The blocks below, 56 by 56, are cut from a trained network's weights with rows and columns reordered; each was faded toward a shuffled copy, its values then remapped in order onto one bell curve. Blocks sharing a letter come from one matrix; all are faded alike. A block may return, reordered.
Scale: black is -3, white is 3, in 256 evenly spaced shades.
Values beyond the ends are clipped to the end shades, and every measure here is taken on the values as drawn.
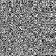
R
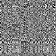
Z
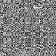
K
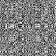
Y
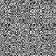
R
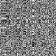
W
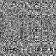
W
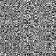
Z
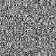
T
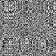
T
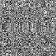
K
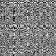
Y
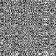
W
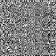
Z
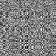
W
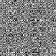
K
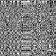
Y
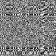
Y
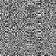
R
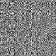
Z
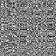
Y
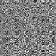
R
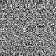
T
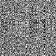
Z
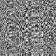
T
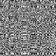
Y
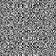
W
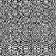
Y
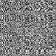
W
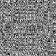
R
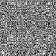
R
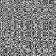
K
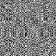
W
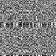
Y
